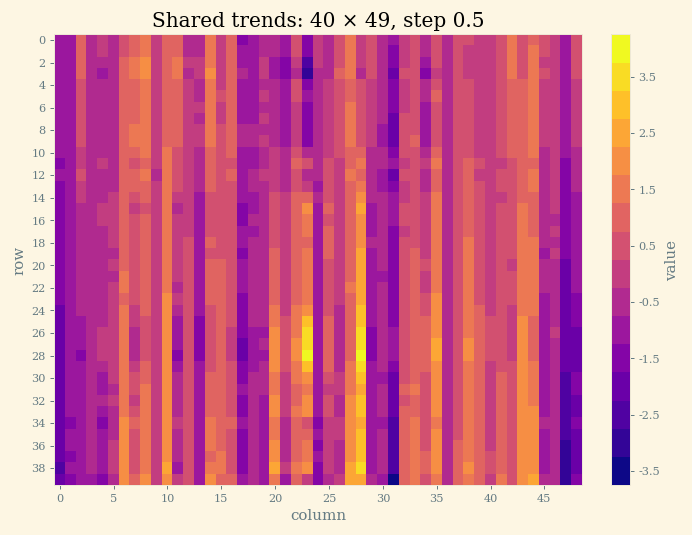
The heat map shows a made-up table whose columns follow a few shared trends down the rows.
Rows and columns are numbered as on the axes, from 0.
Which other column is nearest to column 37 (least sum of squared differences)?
41
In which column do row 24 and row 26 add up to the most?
28
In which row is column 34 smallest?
3
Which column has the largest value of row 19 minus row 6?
23
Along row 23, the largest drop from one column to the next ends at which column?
29
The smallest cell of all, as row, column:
39, 31
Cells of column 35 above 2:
2
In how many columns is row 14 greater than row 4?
14
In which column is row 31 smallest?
47
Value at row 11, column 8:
1
